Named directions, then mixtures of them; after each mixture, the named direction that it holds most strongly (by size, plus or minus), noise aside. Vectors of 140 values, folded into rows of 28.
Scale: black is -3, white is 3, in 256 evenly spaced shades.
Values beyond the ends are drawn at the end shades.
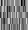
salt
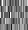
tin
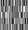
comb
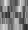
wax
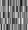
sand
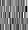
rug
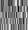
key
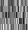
key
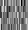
salt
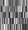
wax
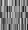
key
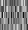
salt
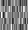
comb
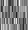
key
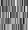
tin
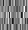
comb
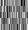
salt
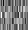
comb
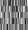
comb
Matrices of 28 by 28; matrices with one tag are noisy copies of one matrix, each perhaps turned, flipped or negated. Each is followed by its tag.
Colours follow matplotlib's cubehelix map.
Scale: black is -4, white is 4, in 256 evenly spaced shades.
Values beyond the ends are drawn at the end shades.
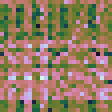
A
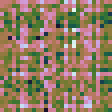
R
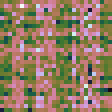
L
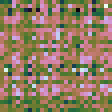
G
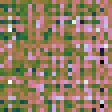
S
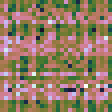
L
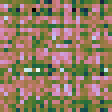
G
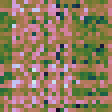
A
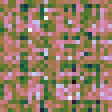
R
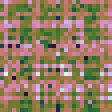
R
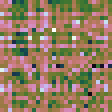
R
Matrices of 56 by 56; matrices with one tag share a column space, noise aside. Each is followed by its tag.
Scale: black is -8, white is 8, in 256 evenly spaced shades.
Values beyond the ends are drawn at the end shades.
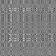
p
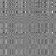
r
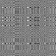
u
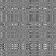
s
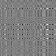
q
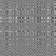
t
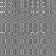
r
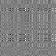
p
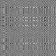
u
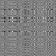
t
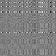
r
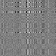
r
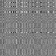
r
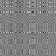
r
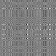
q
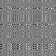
s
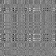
p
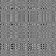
s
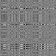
s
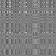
r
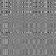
r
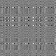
u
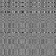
r
